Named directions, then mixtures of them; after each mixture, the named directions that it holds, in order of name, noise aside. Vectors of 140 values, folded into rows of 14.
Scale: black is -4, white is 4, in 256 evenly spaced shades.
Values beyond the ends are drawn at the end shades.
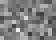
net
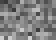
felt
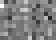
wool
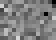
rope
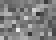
felt, net.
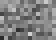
felt, net.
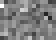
rope, wool.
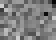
rope.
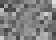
felt, rope.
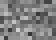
felt, net, wool.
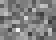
net.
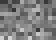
felt.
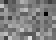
felt, rope, wool.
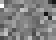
rope, wool.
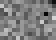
rope.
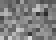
felt, net, rope.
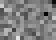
rope.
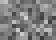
felt, net.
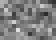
net, rope.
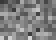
felt.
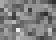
net, rope.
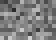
felt.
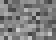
felt, net, wool.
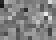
net, rope, wool.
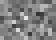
net.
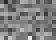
felt, wool.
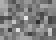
net, wool.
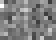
wool.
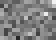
rope.
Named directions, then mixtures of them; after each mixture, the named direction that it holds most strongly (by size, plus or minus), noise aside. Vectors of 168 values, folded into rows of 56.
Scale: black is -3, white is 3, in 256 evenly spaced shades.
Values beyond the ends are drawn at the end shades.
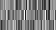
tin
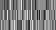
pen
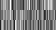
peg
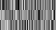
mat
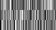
peg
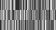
tin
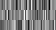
tin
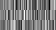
tin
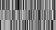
mat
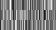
peg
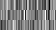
tin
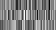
tin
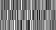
pen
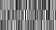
tin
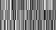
peg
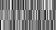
peg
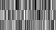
tin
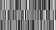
tin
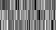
mat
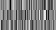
pen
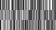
peg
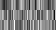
peg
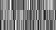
peg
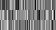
mat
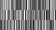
tin
